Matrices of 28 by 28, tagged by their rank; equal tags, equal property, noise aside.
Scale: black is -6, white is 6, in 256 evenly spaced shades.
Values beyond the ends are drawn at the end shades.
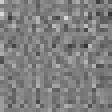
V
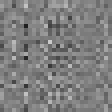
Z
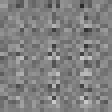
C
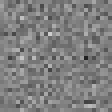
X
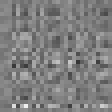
C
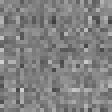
V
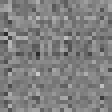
V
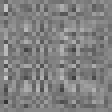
C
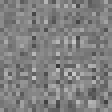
Z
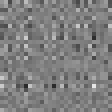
C
